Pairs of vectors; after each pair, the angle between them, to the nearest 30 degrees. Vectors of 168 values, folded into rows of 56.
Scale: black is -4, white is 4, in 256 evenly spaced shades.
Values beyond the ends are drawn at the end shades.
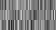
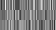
120 degrees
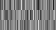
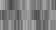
90 degrees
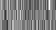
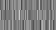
90 degrees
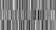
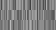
120 degrees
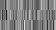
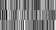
30 degrees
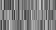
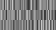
90 degrees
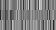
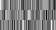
90 degrees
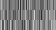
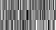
60 degrees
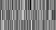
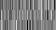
60 degrees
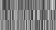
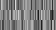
90 degrees
